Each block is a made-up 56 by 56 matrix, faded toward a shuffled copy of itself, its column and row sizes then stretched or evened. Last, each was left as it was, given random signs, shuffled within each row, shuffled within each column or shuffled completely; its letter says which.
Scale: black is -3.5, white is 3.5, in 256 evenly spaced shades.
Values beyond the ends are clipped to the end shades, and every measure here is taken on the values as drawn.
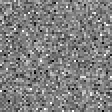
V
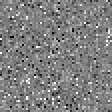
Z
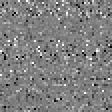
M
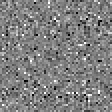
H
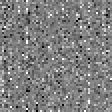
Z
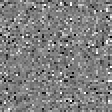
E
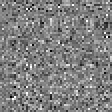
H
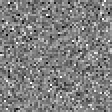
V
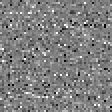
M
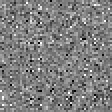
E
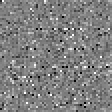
M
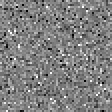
V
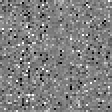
Z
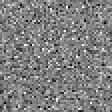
M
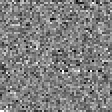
M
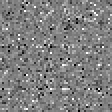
E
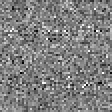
M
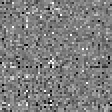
E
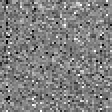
Z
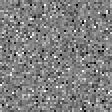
V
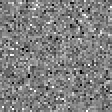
V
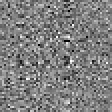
H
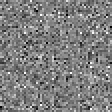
E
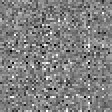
E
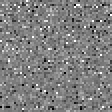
M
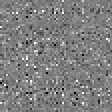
H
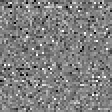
M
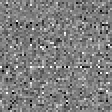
E
